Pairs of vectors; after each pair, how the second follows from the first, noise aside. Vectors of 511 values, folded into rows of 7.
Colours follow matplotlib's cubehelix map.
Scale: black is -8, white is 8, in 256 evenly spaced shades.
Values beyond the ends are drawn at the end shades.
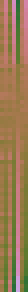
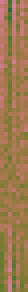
reversed, negated, shrunk.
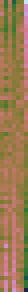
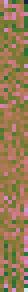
sign-scrambled.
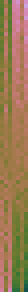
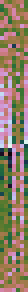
wrapped around, negated, scaled up.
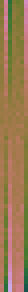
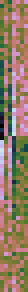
wrapped around, scaled up.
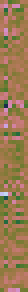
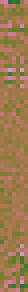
reversed, negated, partly zeroed.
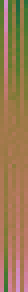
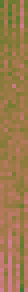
reversed, negated, shrunk.
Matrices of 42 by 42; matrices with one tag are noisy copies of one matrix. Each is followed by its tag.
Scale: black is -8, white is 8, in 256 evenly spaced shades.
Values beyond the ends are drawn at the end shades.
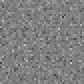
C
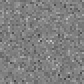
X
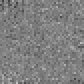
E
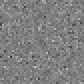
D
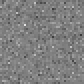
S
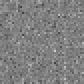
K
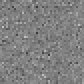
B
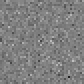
X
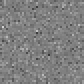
B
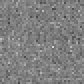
S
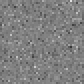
D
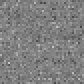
S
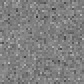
S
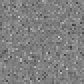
D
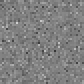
B
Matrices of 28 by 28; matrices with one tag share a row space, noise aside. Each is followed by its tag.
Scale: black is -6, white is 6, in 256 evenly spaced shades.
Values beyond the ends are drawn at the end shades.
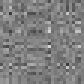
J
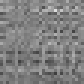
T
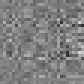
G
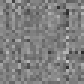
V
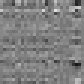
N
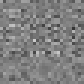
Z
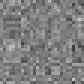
Z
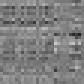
N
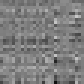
N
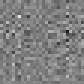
V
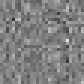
V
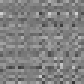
T
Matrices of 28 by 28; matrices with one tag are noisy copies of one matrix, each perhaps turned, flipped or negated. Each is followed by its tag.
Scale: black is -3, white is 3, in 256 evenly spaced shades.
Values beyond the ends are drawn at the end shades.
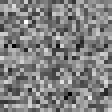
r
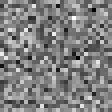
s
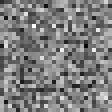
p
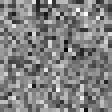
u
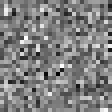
u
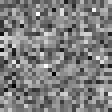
u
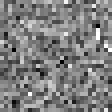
p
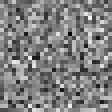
s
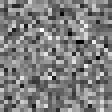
r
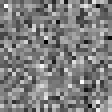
u
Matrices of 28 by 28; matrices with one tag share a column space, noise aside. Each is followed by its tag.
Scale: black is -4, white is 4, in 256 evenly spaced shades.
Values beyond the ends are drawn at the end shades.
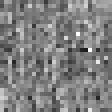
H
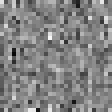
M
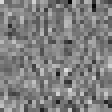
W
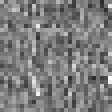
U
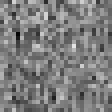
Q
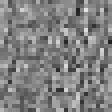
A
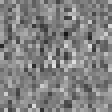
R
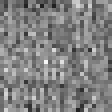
H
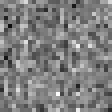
R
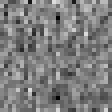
Q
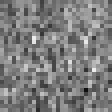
A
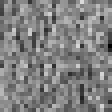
Q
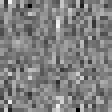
W
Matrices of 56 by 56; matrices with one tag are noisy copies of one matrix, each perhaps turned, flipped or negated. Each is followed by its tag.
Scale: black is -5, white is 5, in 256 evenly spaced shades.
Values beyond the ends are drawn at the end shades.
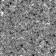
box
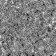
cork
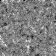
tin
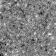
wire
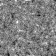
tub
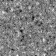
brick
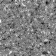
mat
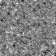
box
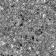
brick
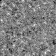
box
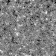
tub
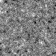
wire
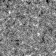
tub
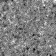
wire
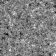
wire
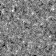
mat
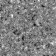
brick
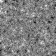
wire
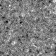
wire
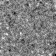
wire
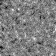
tub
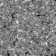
tub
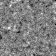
tin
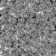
tub
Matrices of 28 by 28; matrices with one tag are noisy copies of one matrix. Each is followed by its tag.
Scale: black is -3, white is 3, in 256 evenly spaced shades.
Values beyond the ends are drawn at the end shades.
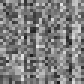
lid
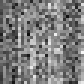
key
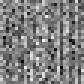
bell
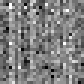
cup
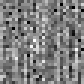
bell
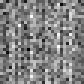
cup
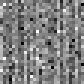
bell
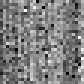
key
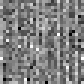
bell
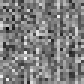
bell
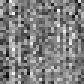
cup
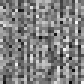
bell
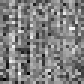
cup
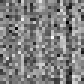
lid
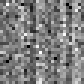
lid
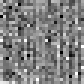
bell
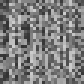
cup
